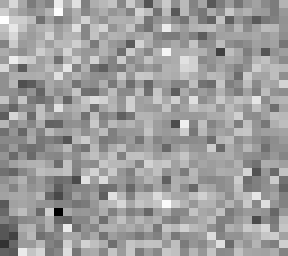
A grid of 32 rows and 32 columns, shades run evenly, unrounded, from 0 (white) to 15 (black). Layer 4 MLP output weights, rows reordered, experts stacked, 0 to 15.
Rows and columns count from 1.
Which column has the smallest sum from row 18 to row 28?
18
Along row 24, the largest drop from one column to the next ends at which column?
23
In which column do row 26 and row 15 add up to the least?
19
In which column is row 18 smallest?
10
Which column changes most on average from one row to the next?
7
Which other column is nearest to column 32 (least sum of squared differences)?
28
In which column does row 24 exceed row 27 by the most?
22
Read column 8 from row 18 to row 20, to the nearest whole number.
10 4 6
